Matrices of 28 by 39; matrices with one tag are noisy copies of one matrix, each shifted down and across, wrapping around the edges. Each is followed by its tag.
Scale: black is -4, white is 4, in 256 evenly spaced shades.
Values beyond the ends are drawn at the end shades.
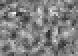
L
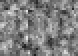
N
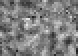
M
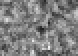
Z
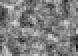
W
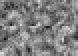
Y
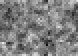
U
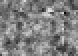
N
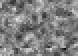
Y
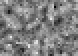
L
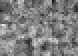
M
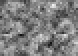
Y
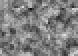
Y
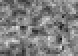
U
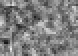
Z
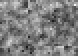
U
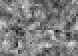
U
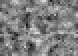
W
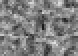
W
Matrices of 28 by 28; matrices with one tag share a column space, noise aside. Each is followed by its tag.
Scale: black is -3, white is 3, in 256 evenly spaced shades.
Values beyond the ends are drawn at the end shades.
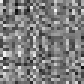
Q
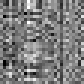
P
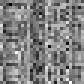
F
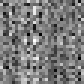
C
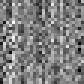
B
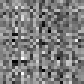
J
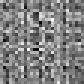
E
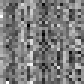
F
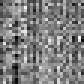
B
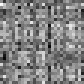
F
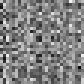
E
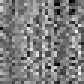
Q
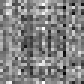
Q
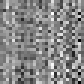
P
